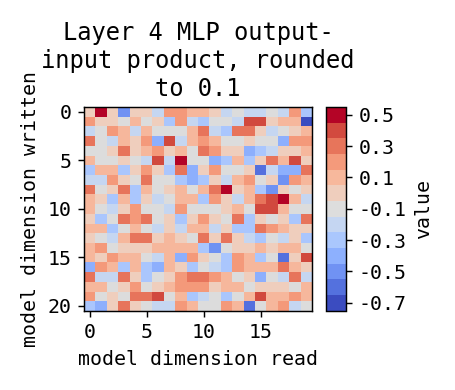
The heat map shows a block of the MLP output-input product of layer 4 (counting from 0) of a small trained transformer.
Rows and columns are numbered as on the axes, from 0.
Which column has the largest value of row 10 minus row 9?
4
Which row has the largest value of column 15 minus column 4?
9
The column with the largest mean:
8
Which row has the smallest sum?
6
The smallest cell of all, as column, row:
19, 1
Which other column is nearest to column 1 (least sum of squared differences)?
7
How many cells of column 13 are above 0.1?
4
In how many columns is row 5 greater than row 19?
7
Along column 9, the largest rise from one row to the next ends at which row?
17
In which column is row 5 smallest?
11
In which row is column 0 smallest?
16
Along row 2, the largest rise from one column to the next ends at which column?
13
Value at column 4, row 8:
-0.3
